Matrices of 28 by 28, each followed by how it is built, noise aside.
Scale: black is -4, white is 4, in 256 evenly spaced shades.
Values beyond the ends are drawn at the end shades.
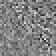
upper triangular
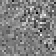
upper triangular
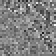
upper triangular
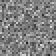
noise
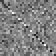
diagonal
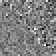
upper triangular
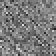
Toeplitz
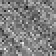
Toeplitz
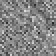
Toeplitz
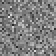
noise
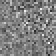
upper triangular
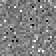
sparse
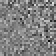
upper triangular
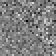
upper triangular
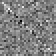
diagonal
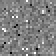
sparse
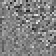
upper triangular
